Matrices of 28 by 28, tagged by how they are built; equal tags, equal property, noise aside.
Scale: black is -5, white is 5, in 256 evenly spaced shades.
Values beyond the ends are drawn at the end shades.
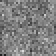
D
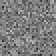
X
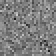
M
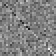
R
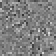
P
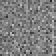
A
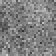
D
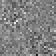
P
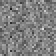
A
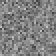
X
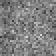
D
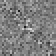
M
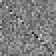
R
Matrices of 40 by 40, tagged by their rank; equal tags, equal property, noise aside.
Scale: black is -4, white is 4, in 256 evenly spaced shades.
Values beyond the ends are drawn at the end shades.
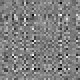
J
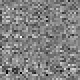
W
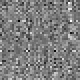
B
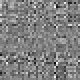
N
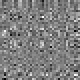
N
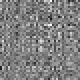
N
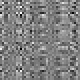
J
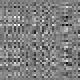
J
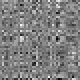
J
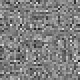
B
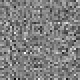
W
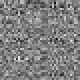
W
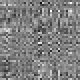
N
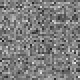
B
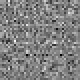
B
